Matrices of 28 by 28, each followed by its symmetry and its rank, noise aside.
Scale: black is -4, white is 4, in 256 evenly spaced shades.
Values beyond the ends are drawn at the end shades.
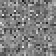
antisymmetric, rank six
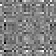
no symmetry, rank three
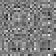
symmetric, rank three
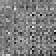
no symmetry, rank four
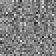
no symmetry, rank six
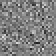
no symmetry, rank six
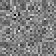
symmetric, rank six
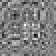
symmetric, rank three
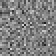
no symmetry, rank four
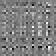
no symmetry, rank three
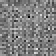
no symmetry, rank six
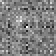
symmetric, rank six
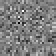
no symmetry, rank six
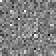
symmetric, rank six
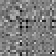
symmetric, rank four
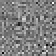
antisymmetric, rank six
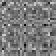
symmetric, rank three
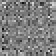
no symmetry, rank six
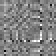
symmetric, rank three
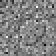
symmetric, rank six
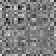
no symmetry, rank three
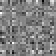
no symmetry, rank three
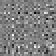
antisymmetric, rank four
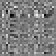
no symmetry, rank three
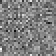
no symmetry, rank six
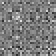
symmetric, rank three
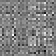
no symmetry, rank three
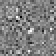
symmetric, rank four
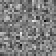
symmetric, rank six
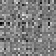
no symmetry, rank four
